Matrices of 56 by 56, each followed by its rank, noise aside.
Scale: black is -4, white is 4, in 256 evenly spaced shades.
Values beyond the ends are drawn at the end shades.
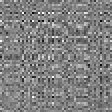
three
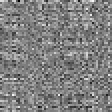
five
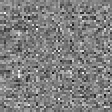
six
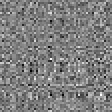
five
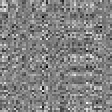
five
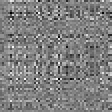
three
